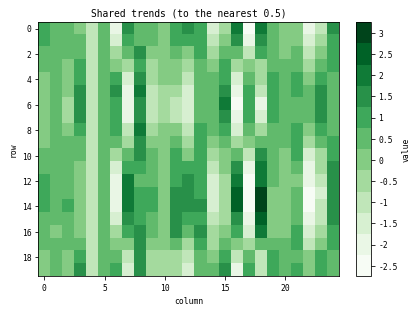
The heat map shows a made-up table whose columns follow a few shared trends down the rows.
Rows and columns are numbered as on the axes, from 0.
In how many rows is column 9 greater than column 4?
17
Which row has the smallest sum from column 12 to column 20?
6
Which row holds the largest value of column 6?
5
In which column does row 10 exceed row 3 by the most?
18
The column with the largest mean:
8
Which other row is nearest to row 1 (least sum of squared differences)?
11
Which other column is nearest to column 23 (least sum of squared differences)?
15
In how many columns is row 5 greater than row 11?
11
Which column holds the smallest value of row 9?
4
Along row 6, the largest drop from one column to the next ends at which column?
16
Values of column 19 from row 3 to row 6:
0.5 1 1 1
